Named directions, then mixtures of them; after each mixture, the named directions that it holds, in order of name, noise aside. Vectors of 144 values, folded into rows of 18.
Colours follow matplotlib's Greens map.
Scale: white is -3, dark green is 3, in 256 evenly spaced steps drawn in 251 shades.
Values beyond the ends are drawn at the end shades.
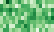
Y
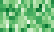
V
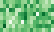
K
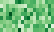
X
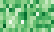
K.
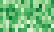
V, X.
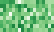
X.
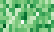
K, Y.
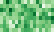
K, Y.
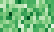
X.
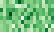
X, Y.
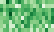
X, Y.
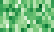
V.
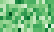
X.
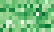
K, V.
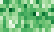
K, Y.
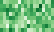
V.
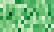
X.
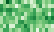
Y.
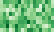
V.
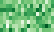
K, V.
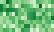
V, Y.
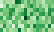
K, X.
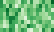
K, V.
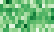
Y.
